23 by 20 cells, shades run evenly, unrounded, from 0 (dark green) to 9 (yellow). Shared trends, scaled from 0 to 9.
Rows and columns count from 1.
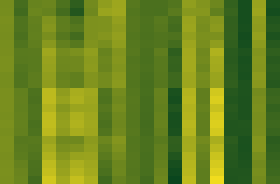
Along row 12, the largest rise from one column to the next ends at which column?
14
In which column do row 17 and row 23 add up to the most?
16
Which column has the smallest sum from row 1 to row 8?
18
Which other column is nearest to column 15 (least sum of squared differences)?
8
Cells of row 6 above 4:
9
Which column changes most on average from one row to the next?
6
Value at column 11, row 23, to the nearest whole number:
2
